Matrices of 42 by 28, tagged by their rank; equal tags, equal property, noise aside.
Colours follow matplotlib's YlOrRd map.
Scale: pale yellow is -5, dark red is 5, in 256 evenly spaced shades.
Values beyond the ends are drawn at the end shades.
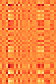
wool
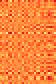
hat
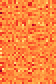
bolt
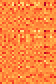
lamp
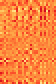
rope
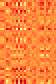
hat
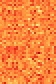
bolt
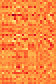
rope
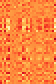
hat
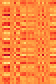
wool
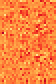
bolt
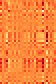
hat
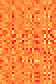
rope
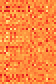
lamp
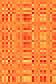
wool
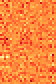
bolt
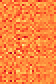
lamp
